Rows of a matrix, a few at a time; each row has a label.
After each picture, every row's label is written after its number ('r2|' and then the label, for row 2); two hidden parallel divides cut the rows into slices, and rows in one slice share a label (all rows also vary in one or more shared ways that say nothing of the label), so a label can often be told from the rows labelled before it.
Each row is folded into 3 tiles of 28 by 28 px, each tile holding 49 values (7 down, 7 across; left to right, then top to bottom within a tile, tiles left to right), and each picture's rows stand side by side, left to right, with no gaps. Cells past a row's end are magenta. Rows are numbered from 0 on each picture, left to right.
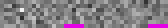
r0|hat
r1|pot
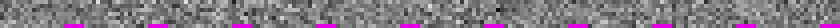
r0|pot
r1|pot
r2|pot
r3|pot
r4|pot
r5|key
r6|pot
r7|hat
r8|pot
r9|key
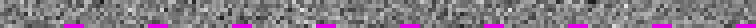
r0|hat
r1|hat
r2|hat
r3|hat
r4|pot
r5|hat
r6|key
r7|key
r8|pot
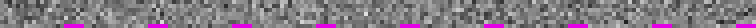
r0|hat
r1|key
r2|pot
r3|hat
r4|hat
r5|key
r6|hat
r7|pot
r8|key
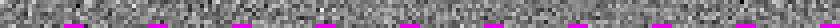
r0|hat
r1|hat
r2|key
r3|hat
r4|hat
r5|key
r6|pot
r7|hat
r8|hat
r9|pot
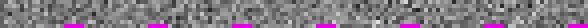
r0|key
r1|key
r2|key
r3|pot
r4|key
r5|pot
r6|hat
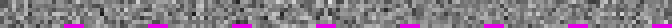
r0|key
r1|hat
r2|hat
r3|key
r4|key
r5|pot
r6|key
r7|key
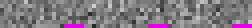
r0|pot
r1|key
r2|pot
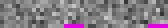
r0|pot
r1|key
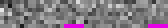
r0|hat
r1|pot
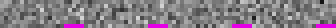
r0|hat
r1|pot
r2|pot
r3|pot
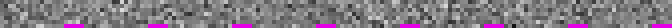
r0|key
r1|key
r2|hat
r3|pot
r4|hat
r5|key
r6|key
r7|key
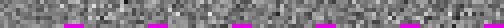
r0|pot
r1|key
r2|hat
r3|hat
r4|hat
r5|hat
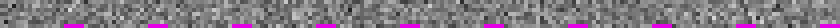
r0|pot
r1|key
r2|pot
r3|hat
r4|hat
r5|key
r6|hat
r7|pot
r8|hat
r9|key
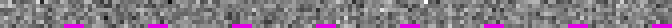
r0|key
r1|hat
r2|pot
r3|pot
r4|hat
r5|hat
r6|pot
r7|hat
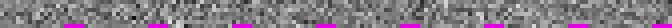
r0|pot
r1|hat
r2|hat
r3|pot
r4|key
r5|key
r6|key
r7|pot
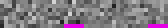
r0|hat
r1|pot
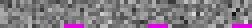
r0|pot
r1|key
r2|key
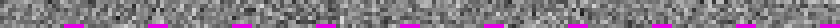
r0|pot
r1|key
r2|key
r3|key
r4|key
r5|pot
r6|key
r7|pot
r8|key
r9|hat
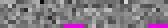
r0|pot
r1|hat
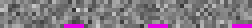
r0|hat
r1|hat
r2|hat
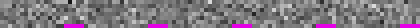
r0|hat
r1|hat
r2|pot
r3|hat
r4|pot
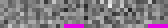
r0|hat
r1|key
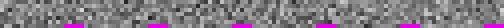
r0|hat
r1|key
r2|hat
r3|hat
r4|pot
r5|pot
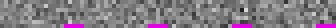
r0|pot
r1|key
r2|hat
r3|key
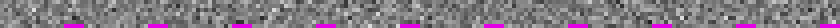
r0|hat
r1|pot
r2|pot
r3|pot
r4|hat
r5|pot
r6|pot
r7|pot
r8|pot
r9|key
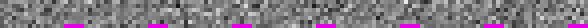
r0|key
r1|hat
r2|hat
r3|key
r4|key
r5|key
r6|key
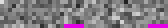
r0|hat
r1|pot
